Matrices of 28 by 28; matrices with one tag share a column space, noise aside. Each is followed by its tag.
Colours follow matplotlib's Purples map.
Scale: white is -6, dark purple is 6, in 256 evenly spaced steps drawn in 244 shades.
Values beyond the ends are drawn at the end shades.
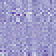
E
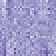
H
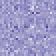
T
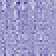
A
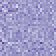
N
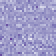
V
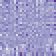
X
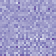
V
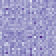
H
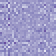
N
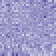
X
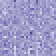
H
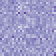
T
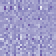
V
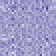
V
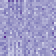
H
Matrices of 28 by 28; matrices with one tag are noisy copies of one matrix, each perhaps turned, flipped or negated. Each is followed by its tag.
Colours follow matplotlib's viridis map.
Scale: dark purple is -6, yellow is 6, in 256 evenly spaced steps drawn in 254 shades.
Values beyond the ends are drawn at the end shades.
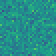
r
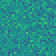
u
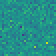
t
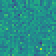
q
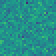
u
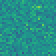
r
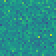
u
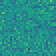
t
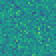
r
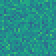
t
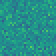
r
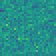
t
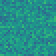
q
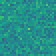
q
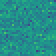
q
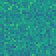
t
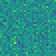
u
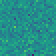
u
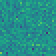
t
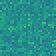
t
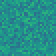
u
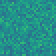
t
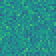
t
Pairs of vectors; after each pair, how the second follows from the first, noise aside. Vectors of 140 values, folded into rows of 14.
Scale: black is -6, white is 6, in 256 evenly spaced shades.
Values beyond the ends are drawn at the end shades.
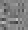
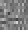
negated.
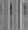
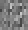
sign-scrambled.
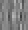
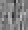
negated.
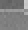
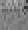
negated, partly zeroed.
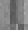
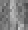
negated.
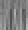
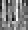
reversed, negated, scaled up.
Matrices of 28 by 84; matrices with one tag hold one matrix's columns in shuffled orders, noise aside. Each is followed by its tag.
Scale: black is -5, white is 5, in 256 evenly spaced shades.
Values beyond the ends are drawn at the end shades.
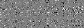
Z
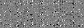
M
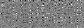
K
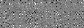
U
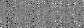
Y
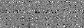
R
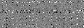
R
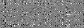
M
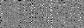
K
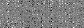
Y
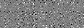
U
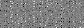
Y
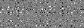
Z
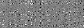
M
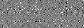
Z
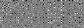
K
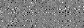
Z
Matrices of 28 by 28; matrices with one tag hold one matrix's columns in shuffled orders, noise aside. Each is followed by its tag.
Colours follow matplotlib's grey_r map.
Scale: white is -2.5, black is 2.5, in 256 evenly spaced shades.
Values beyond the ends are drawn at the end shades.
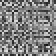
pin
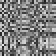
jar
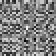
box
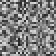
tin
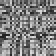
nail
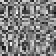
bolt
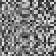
tin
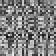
nail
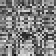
nail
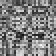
nail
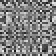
pin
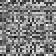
pin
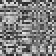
pin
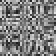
bolt
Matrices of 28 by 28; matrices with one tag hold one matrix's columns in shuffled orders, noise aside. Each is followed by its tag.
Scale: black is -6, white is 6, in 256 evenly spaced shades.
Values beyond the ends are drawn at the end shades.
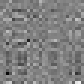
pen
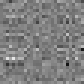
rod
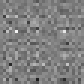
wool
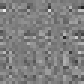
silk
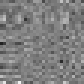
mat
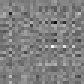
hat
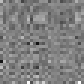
mat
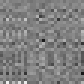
pen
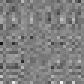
mat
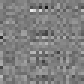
silk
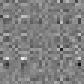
rod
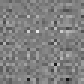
wool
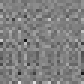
pen
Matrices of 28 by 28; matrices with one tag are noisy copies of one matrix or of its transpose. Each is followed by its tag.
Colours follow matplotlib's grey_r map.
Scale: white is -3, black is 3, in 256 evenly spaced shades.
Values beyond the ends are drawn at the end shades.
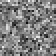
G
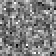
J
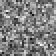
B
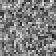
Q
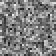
J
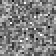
Q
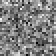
Q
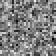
Q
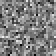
B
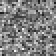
Q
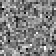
Q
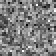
J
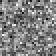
Q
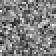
G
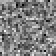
J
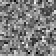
B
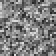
G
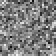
B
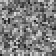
J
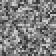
G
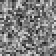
Q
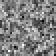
G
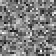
B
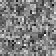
B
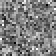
J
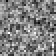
G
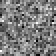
Q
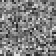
Q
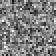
Q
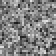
G
